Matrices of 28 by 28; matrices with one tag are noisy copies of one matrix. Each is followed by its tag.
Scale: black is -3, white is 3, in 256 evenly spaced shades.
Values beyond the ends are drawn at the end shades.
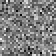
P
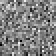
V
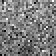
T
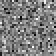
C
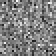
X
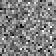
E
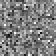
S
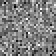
X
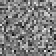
E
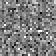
S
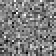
V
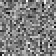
C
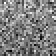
T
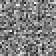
S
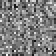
X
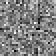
S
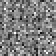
S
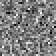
C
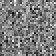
V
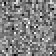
X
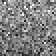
T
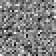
S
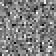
C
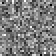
P
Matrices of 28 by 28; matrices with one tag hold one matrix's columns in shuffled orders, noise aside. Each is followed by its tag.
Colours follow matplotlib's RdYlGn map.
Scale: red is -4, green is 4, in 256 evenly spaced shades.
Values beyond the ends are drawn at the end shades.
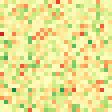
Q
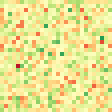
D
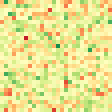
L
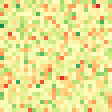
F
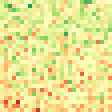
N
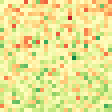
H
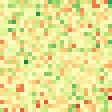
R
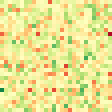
Q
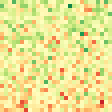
N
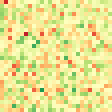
Q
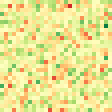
F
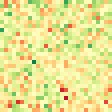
R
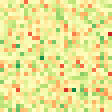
Q
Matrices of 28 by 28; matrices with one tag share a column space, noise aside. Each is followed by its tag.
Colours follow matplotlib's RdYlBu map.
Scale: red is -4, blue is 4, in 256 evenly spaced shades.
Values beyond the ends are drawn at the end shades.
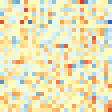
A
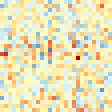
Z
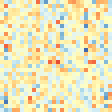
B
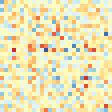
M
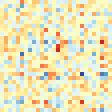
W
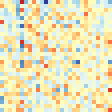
B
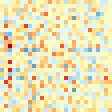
M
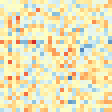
W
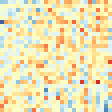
A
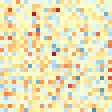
M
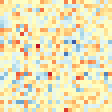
W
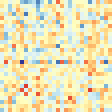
B
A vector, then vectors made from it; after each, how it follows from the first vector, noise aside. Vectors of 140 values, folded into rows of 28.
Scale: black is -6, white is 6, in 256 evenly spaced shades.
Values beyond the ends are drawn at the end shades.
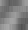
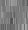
negated, partly zeroed.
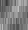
reversed.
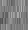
wrapped around, partly zeroed.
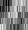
reversed, scaled up.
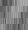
reversed.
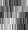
scaled up.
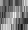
scaled up.
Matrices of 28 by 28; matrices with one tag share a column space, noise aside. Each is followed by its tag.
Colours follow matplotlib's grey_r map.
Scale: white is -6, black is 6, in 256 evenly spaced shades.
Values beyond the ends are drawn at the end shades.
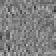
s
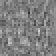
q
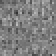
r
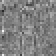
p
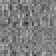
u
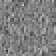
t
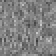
q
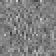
t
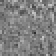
p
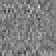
s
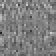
p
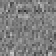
s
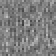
q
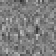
t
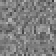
t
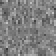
r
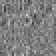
u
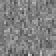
r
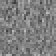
r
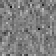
p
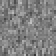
r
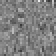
t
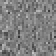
s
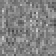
q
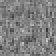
q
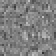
s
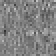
p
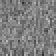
r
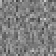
t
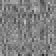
u
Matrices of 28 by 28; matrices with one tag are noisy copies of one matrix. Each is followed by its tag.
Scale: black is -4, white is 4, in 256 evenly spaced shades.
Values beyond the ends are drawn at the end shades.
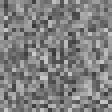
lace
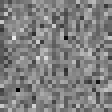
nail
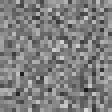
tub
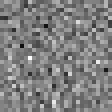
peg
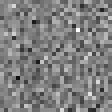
peg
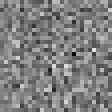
peg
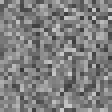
peg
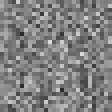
tub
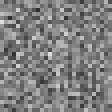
tub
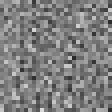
peg
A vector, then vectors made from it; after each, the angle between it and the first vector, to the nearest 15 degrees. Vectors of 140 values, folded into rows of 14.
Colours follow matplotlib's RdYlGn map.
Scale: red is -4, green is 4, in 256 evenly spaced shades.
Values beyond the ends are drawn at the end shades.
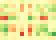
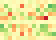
45 degrees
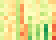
75 degrees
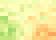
120 degrees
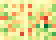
45 degrees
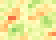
120 degrees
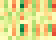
105 degrees
